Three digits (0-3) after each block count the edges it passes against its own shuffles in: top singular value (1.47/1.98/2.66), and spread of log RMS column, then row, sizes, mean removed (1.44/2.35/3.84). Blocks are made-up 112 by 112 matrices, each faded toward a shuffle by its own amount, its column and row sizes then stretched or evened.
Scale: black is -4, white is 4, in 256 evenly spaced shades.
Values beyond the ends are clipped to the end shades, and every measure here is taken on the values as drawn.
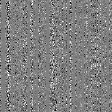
1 3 0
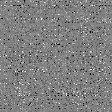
0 1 2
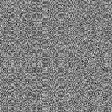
3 1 0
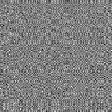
3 0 1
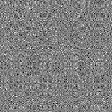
3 0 1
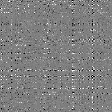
3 2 2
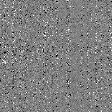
1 2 1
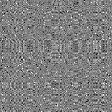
3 1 1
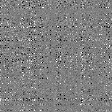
1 2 2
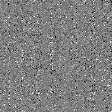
0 2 1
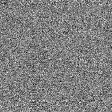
1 0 1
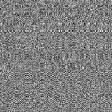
3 0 2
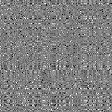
3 0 2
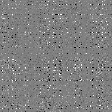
1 2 2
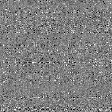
2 1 2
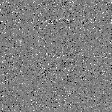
0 1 1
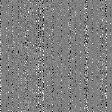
1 3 0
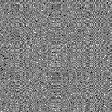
3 1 0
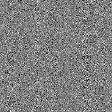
1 2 0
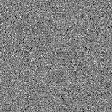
2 0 0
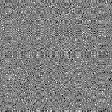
3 0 1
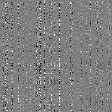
2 3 1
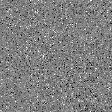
1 1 0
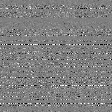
2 0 3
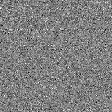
1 0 1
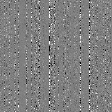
1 3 0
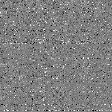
0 1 2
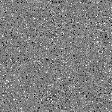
0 1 1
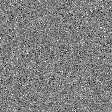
0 0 0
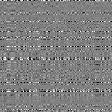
3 0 3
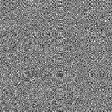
3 1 1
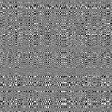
3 2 3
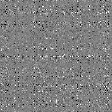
0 2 2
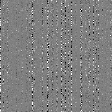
2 3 0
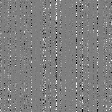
1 3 1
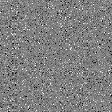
2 1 0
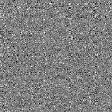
2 1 1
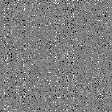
1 2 1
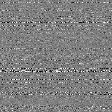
2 0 3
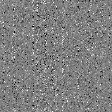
0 2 0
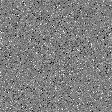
0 0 0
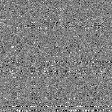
2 1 2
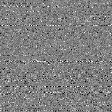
2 0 2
